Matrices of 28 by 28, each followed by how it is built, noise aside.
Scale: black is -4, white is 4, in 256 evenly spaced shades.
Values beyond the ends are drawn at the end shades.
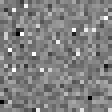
sparse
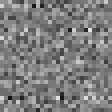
uneven rows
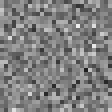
noise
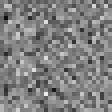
repeating rows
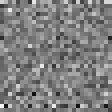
uneven rows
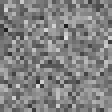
Toeplitz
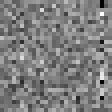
uneven columns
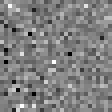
sparse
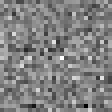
uneven rows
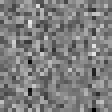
uneven columns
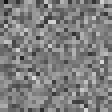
noise
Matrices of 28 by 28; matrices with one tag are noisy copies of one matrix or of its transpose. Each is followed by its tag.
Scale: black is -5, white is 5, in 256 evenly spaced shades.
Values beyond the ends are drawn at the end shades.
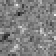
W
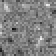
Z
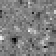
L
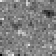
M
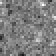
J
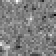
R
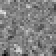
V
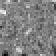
V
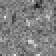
W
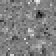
L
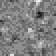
L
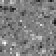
J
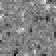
R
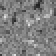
W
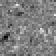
W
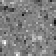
J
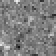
R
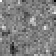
M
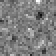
L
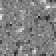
R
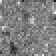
M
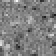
R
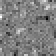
R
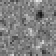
L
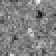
L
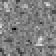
Z
